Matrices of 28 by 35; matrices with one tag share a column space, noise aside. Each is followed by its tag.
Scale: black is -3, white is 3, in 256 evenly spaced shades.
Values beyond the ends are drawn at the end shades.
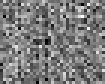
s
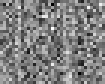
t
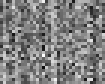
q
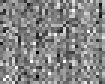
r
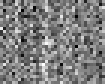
s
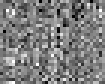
r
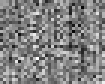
q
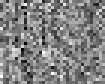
t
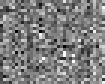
q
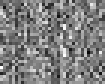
t
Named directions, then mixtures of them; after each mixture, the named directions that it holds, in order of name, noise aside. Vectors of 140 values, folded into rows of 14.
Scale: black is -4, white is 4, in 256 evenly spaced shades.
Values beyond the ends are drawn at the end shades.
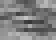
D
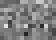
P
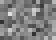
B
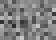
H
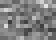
D, P.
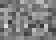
P.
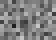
H.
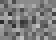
H.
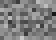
D, H, P.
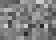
P.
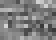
D, P.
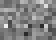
P.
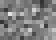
B, D, P.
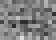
D, H.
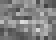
B, D, H.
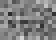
D, H, P.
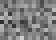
H.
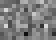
P.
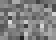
D, H, P.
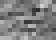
B, D.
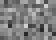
B, P.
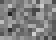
B.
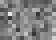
B, H, P.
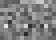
P.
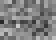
B, D, H.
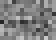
B, D, H.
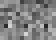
P.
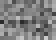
B, D, H.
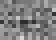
D, H.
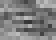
D.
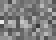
B, H.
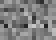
H, P.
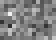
B.
